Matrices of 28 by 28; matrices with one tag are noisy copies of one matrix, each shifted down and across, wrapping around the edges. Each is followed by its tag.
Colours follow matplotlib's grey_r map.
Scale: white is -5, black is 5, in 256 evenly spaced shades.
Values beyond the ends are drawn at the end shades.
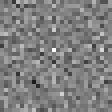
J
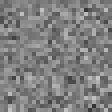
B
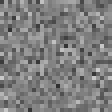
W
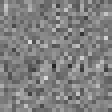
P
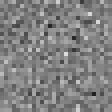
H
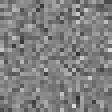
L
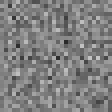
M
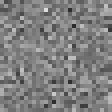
H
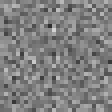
J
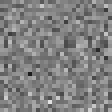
P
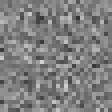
B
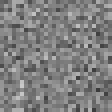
H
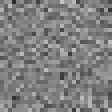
J
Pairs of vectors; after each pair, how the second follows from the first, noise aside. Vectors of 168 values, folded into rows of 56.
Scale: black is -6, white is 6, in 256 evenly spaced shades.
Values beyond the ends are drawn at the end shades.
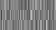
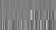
partly zeroed.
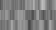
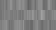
wrapped around, shrunk.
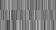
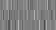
partly zeroed.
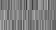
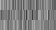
wrapped around.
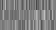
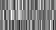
reversed, scaled up.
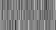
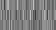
wrapped around.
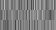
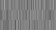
shrunk.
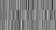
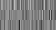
wrapped around.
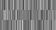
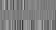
negated, partly zeroed.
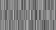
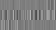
partly zeroed.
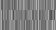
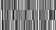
scaled up.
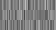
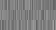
wrapped around, shrunk.
